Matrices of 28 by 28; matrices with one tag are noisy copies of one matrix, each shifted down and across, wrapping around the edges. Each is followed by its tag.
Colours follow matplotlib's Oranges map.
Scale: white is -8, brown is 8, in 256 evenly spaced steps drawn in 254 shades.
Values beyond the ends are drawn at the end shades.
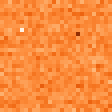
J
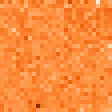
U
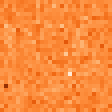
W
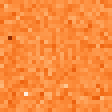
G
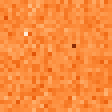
W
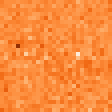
U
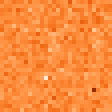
W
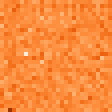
G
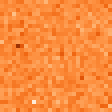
G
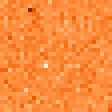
G
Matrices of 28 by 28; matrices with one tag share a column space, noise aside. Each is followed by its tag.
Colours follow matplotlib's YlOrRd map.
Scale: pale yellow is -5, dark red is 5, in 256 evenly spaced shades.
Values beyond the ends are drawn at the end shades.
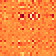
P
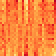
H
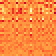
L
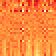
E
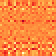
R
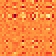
P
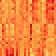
H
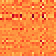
P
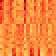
H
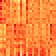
H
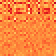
L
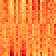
H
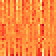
H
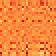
R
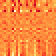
E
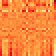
E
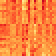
H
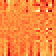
E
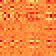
P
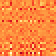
R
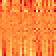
E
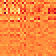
L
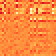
L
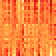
H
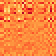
L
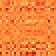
R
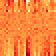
E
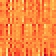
H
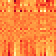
E
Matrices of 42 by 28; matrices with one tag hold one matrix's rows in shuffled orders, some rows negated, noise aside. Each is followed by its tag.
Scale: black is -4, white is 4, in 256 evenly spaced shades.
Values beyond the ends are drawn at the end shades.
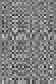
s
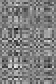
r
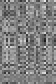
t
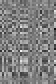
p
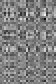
t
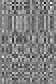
s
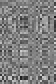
p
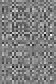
s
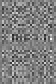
s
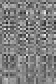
t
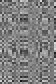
p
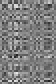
r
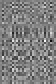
s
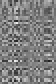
r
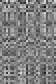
t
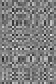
s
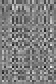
s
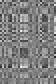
p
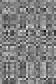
t
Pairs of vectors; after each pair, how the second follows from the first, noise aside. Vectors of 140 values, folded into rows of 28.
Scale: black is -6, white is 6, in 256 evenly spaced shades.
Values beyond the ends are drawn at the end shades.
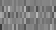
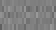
shrunk.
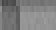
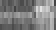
wrapped around, negated, scaled up.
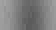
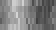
wrapped around, negated, scaled up.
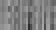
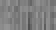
shrunk.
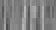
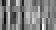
wrapped around, negated, scaled up.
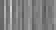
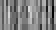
wrapped around, negated, scaled up.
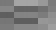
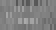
negated, partly zeroed.
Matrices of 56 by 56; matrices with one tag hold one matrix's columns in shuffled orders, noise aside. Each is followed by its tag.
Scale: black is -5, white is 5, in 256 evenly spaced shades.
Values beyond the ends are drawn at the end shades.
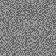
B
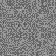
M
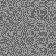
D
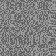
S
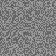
D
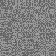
M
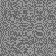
D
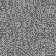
M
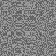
D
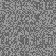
S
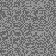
D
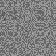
D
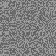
D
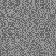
M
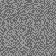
B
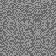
B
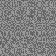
D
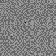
B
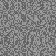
S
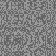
S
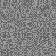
M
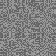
M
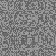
S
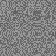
D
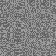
M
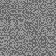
B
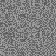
M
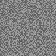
B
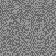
B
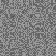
M
